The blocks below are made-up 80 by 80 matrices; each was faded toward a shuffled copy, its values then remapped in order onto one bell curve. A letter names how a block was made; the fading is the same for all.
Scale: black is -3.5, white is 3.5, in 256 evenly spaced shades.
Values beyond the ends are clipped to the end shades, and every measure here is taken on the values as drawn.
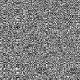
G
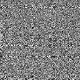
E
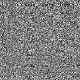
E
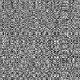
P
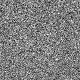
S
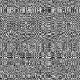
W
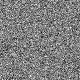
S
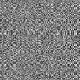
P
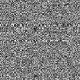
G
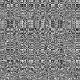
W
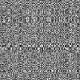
P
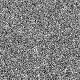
S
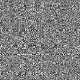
E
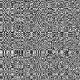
W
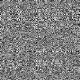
E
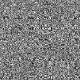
E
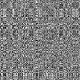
P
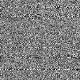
E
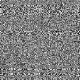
E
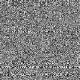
E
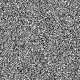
S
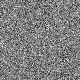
S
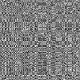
W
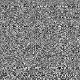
E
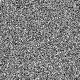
S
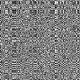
W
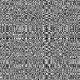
W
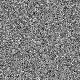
S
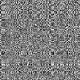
P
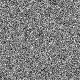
S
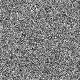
S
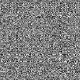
E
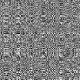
P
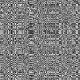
W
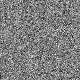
S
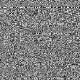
E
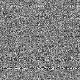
E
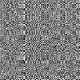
W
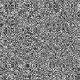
G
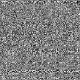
E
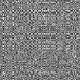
W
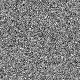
S
